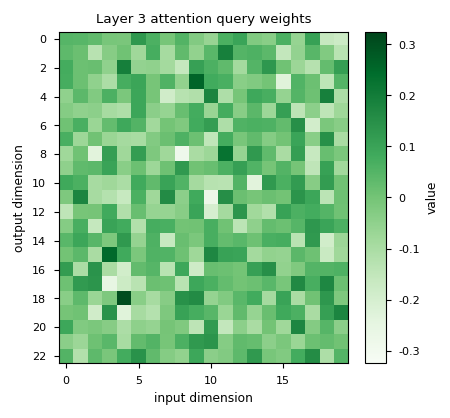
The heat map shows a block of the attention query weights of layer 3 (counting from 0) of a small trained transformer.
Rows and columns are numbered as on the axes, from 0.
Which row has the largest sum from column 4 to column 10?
3
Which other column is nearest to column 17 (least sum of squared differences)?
6
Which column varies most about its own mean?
4
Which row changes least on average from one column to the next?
21
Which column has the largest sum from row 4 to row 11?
16
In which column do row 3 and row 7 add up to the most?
9
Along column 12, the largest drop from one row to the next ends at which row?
13
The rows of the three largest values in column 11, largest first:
8, 1, 11
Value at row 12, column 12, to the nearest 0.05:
0.15
